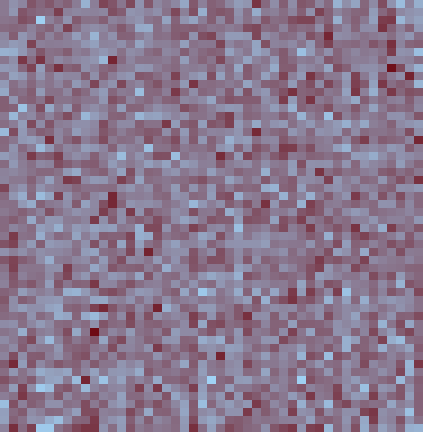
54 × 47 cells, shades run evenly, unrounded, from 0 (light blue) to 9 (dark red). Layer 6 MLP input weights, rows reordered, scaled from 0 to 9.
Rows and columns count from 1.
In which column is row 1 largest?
29
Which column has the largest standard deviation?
11
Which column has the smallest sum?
27
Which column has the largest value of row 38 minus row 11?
33
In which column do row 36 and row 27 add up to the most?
15
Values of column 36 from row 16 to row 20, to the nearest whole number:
4 3 4 4 5
